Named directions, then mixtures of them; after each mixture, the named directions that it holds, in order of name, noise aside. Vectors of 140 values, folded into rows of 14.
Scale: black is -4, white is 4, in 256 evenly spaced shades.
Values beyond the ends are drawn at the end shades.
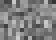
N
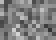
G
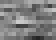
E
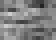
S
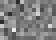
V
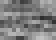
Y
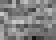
E, N, V.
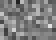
N, V.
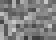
E, N, V.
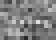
E, N, Y.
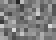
V.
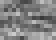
Y.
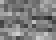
G, Y.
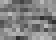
Y.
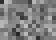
G.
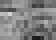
E, N, S.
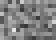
E, G, V.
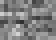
G, S, Y.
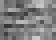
S.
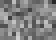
N.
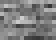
E.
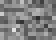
G, S, V.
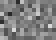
V.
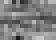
N, Y.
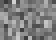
N.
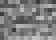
E, V.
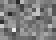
V.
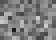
G, N, V.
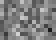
G.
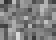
G, N.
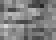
S.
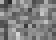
G, N.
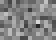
N, Y.
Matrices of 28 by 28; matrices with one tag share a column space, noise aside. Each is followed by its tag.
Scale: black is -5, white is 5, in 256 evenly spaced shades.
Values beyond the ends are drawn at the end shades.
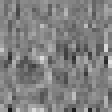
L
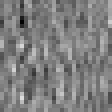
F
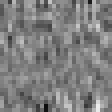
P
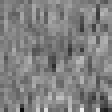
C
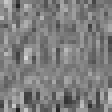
P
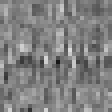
L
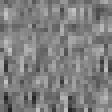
C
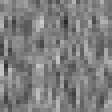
F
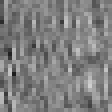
F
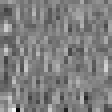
C
